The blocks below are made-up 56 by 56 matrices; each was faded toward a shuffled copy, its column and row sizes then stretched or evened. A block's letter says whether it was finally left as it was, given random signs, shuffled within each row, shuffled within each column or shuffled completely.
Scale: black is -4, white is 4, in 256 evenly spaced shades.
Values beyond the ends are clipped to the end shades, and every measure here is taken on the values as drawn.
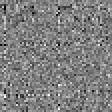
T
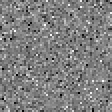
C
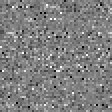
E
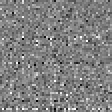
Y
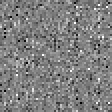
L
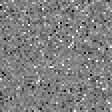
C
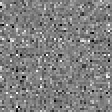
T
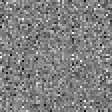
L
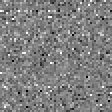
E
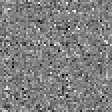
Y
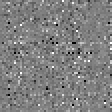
Y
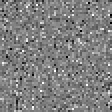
L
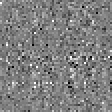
T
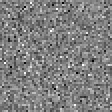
C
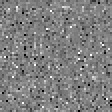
C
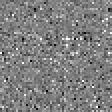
E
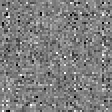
Y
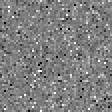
C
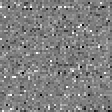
E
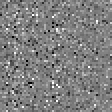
L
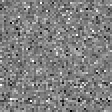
E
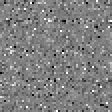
E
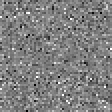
E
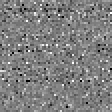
E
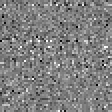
E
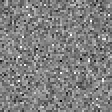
C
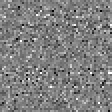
E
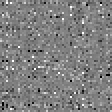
Y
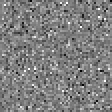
C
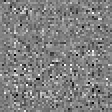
Y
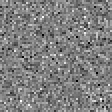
C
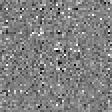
Y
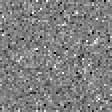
C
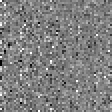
L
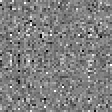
T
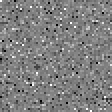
C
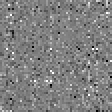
L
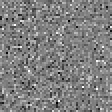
L
